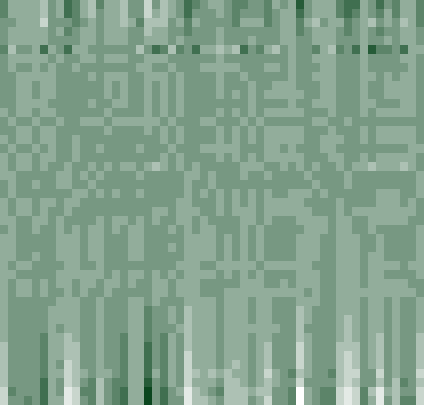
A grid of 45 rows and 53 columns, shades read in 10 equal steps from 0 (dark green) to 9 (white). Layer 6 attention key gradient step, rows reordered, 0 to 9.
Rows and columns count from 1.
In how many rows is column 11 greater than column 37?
6
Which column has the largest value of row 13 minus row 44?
19
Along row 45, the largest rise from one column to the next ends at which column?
38
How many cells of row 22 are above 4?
20
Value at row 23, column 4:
5
